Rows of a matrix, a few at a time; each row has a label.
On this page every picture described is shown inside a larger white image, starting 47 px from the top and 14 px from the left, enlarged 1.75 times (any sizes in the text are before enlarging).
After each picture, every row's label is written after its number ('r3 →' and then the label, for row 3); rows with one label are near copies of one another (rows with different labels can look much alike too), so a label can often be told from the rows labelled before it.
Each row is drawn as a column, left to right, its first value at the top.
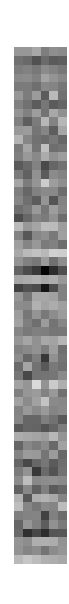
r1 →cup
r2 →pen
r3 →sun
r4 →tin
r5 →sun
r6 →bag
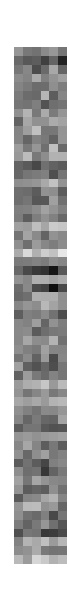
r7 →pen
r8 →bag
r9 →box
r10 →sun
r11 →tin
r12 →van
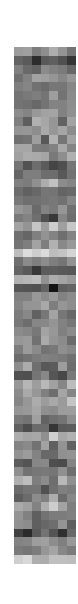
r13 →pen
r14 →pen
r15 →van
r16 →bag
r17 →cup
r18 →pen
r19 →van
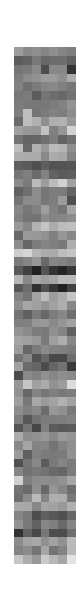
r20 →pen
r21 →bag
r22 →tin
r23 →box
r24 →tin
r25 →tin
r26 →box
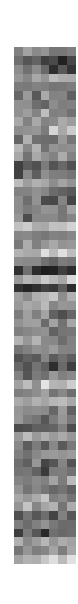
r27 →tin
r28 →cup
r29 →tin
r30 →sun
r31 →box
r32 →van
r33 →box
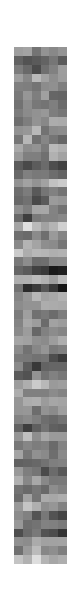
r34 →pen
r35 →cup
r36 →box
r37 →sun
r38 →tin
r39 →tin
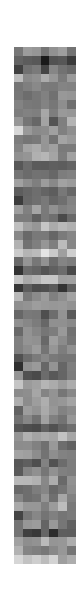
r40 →box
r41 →pen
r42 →pen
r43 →van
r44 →pen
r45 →cup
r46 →van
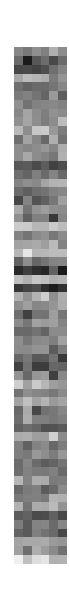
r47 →box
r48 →van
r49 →box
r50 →box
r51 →cup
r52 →tin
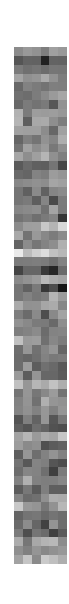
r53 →bag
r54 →pen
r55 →bag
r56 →van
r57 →sun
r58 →cup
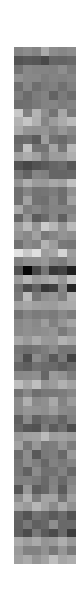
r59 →bag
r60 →tin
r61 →bag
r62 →cup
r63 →tin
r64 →bag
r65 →tin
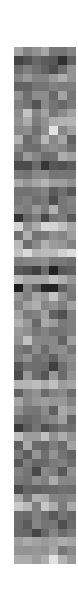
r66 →cup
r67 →bag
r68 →sun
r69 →cup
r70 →box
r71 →van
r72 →bag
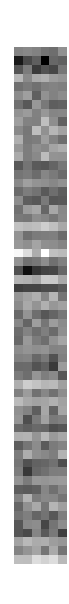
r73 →van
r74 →sun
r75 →box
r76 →van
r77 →box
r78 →pen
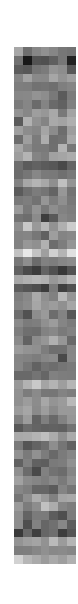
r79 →pen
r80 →van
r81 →sun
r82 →cup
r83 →bag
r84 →tin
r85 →van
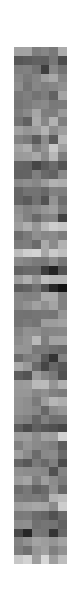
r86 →pen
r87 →pen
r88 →bag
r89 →box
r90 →tin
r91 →cup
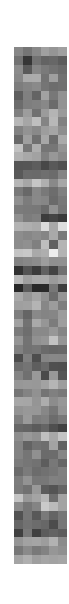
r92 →tin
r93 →van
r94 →tin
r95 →cup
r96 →bag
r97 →cup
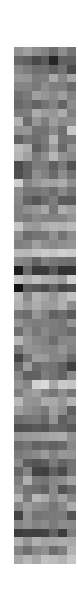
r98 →tin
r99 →pen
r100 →sun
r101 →sun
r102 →van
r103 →sun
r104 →box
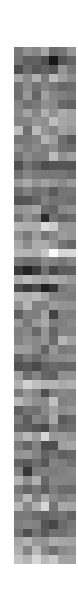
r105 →box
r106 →sun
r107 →box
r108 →cup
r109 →van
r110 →bag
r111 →bag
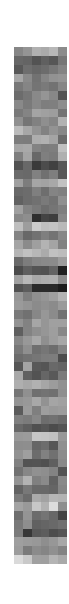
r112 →box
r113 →pen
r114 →cup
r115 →cup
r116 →cup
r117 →tin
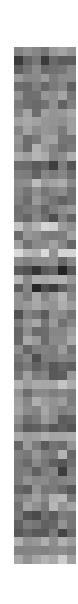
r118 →van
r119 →bag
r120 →tin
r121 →van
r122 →cup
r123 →sun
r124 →bag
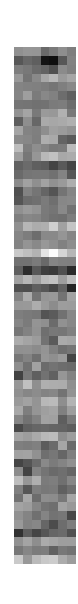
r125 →pen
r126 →sun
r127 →pen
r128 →van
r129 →van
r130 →bag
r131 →tin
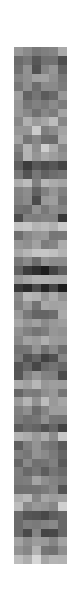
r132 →cup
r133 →tin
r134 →box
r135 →tin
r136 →tin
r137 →cup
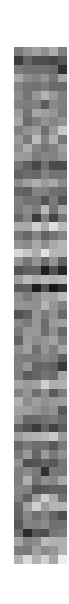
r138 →van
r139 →pen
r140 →cup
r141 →sun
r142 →cup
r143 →box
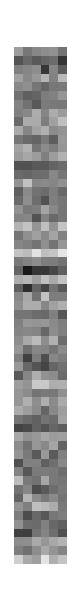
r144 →pen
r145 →tin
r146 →bag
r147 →box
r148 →bag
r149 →van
